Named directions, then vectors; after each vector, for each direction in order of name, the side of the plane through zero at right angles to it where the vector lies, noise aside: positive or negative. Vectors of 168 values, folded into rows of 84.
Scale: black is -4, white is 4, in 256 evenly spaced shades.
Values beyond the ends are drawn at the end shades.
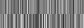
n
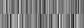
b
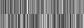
negative, positive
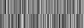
negative, positive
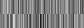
positive, positive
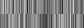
positive, negative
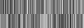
negative, positive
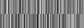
negative, positive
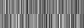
positive, negative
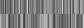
negative, positive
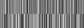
positive, negative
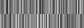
positive, negative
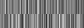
positive, negative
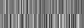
positive, negative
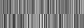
negative, negative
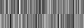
positive, positive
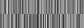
negative, positive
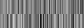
positive, positive
